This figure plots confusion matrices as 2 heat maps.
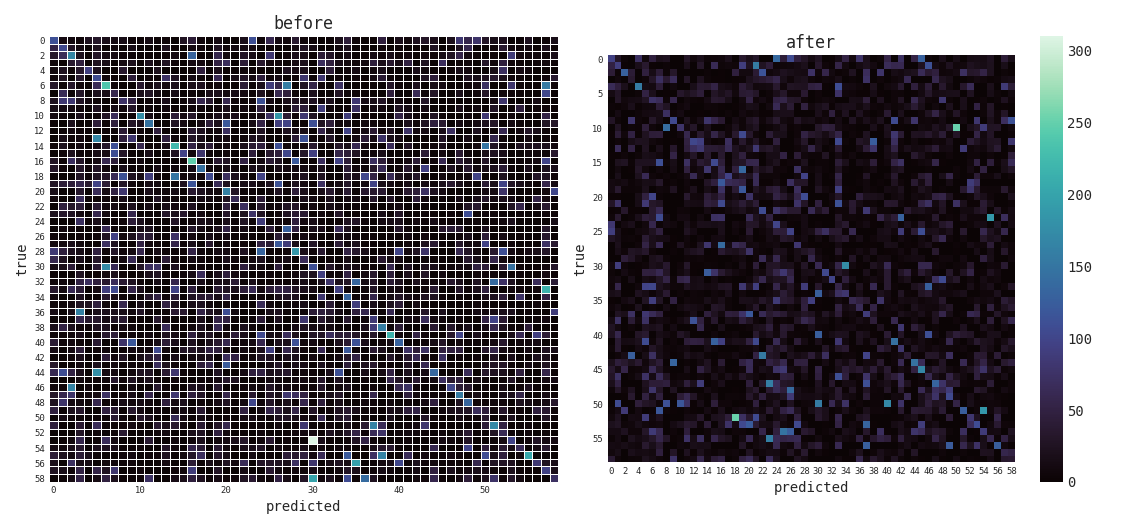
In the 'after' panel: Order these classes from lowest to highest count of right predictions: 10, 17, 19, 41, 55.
55, 10, 17, 19, 41
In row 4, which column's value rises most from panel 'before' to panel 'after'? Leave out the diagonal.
33
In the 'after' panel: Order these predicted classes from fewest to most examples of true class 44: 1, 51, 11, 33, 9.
11, 33, 1, 51, 9
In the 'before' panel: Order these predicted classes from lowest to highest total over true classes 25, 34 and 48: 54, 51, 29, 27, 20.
51, 29, 54, 20, 27
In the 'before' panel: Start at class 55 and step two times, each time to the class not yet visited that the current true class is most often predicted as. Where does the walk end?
37
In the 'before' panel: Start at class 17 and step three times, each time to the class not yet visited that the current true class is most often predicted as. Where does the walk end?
58
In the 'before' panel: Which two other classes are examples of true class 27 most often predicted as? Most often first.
26, 50
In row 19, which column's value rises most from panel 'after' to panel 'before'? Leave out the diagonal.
26
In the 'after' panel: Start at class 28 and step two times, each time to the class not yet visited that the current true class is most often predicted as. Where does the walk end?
6
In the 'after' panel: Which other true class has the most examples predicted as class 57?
4
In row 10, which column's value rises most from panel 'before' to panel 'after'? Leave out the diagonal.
50
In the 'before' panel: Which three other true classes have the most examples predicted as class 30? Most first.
53, 58, 11
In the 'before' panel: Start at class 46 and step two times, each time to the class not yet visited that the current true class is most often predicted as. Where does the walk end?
16
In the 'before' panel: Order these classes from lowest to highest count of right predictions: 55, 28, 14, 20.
20, 28, 55, 14
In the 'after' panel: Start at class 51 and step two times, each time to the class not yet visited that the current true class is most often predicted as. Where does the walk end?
25
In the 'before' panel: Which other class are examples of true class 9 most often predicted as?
31
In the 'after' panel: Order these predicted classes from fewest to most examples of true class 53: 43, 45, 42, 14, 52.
43, 42, 14, 52, 45
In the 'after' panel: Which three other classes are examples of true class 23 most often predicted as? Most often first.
55, 42, 7
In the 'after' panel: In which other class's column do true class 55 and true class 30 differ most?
34
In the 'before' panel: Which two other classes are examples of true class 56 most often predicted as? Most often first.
35, 40
